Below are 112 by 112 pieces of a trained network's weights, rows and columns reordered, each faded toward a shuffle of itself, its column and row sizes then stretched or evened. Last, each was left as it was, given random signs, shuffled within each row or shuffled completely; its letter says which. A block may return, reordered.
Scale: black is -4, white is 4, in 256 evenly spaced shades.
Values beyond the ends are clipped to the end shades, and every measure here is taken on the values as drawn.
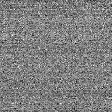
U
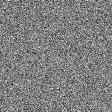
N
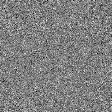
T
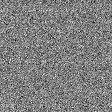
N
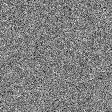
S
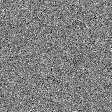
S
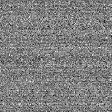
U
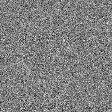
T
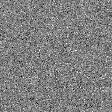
N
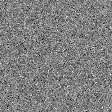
S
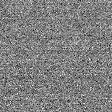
N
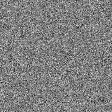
N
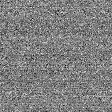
N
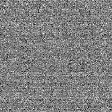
U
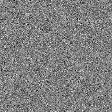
T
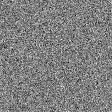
S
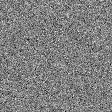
S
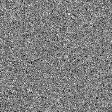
T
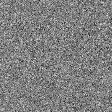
N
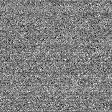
N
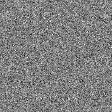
T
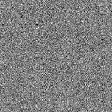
U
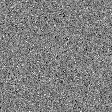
S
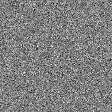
N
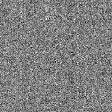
U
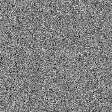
T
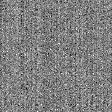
U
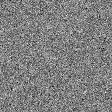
S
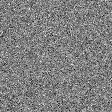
S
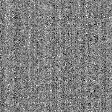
U
